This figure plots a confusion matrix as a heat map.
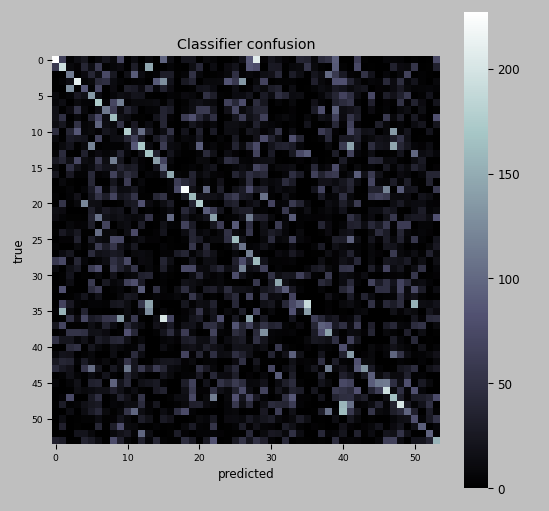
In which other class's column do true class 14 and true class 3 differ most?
26
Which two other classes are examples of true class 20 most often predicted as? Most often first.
4, 12
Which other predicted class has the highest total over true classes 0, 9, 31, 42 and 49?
28
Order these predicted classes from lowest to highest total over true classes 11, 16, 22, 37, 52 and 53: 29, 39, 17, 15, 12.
17, 15, 39, 12, 29
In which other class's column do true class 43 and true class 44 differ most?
38
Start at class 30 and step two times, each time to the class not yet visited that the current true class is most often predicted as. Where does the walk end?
41
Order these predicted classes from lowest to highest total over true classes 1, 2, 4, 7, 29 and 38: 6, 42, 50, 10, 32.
32, 50, 42, 10, 6
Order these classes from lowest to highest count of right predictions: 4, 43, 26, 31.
4, 26, 43, 31
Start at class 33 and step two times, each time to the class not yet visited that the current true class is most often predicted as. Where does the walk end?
47
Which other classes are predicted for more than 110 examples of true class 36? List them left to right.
9, 15, 27
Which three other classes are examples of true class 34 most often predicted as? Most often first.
35, 50, 13
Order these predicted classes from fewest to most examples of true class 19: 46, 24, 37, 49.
49, 37, 24, 46
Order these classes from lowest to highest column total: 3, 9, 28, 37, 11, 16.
16, 3, 37, 9, 11, 28
